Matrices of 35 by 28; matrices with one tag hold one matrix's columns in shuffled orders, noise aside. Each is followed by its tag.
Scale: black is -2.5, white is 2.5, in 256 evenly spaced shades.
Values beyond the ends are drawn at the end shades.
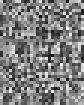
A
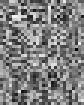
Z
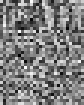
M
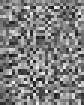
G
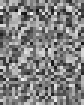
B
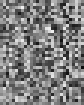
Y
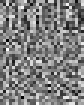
M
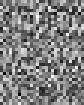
B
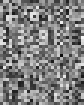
Z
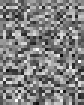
G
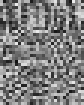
M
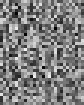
Y
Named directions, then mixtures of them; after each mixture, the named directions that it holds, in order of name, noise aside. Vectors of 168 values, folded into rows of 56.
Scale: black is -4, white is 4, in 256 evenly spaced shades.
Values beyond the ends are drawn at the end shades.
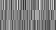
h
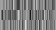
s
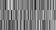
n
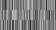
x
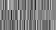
h, n, s.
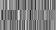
h, n, s.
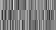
h, s, x.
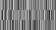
h, s, x.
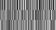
h.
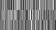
h, n, s.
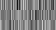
h, s, x.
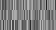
x.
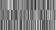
n, x.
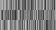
h, s, x.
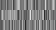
s.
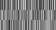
h, s.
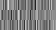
h, n, s.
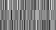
h, n.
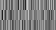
h, s, x.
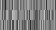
x.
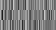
h, s, x.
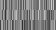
h, x.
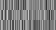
h, s, x.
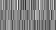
h.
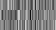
n, s.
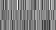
h, n.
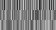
h.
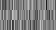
x.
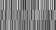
h.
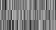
n, x.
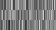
h, n, s.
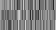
h, n, s.
